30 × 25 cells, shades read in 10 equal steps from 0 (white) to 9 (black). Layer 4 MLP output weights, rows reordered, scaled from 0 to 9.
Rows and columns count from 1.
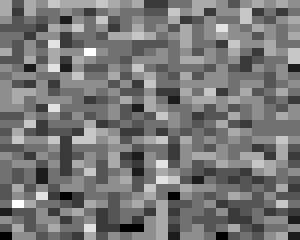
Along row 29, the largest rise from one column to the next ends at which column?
9
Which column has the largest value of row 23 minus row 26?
2
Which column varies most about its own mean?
12
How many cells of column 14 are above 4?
16
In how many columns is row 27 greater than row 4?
16
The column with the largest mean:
6
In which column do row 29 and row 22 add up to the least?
8
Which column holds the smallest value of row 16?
3
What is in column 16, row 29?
5
